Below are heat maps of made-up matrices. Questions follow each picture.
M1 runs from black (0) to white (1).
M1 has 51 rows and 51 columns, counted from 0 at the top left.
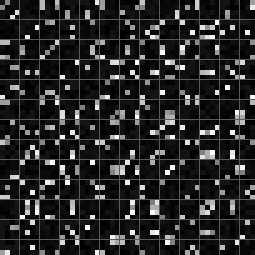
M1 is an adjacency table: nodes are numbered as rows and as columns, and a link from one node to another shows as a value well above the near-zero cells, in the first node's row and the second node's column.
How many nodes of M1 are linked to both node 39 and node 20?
8
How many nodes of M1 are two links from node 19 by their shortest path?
3
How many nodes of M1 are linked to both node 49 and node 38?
2
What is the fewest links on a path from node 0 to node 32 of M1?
7
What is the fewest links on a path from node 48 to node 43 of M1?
5
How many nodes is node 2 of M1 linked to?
6
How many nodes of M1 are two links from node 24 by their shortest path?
6
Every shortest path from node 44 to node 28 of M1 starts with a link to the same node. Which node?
node 6
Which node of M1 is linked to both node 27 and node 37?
node 1
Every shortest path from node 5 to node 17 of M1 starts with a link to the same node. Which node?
node 30
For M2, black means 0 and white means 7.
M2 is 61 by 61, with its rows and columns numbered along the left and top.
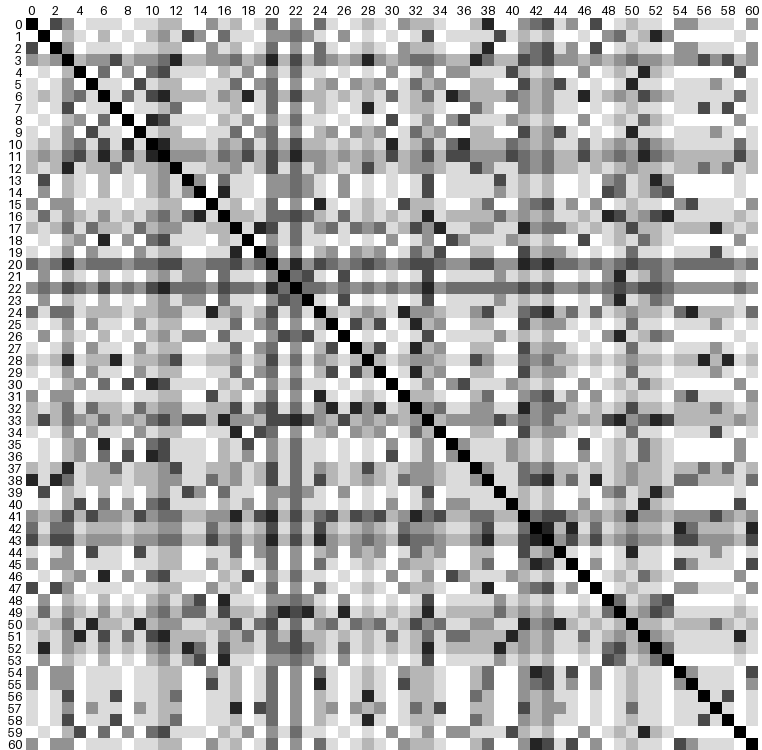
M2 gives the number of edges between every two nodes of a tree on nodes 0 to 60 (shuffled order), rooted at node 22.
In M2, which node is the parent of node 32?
41
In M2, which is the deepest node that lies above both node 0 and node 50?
20
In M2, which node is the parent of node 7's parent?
3
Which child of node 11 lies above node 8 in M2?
10
